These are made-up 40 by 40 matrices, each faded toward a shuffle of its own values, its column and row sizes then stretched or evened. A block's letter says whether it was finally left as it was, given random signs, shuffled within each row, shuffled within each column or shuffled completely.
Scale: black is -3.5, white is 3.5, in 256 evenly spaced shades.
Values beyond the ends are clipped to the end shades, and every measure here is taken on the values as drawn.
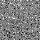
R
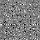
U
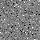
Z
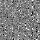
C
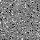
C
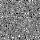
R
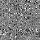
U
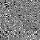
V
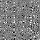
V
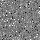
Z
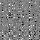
V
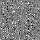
C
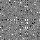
V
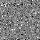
R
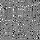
V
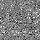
R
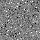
Z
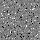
Z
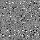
R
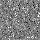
Z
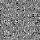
V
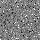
Z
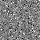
Z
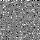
U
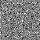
R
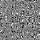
V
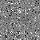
U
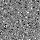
Z
